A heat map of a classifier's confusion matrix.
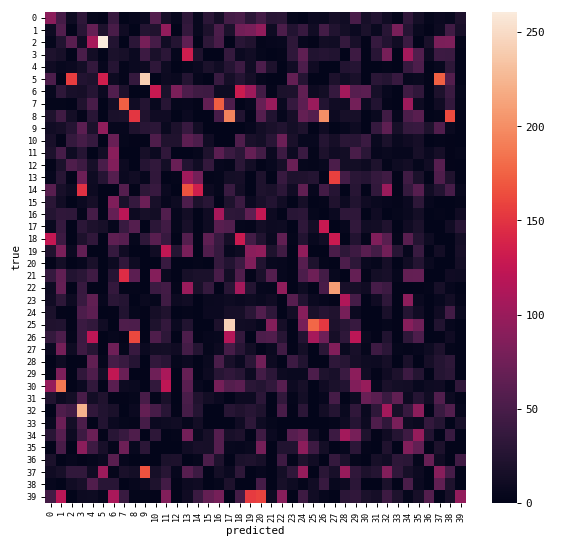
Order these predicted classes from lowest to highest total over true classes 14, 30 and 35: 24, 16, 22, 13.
22, 16, 24, 13
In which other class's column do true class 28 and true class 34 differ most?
35
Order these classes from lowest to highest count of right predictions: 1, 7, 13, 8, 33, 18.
1, 33, 13, 18, 8, 7
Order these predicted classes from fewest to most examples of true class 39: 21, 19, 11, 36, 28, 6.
21, 28, 36, 11, 6, 19
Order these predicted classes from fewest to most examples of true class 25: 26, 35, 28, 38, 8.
38, 28, 8, 35, 26
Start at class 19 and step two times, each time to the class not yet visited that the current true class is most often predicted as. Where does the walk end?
6
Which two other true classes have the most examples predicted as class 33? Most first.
1, 31
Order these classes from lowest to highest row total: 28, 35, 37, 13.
28, 35, 13, 37
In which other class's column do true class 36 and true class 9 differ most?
5
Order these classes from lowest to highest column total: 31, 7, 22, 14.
14, 31, 22, 7
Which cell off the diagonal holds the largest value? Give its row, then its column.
2, 5
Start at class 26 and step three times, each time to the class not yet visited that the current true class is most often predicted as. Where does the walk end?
16
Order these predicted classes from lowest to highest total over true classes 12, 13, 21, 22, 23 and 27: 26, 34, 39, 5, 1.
39, 5, 26, 34, 1
